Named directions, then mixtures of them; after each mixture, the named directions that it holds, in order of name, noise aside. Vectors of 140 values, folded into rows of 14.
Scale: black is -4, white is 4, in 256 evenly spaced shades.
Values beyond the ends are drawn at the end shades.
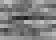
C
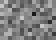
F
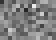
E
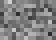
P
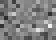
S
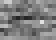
C.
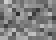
F, P.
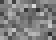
E, P, S.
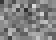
E.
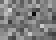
F, P.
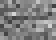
C, S.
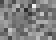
E.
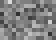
P.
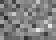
S.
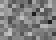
F.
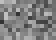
E, P, S.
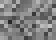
C, F, S.
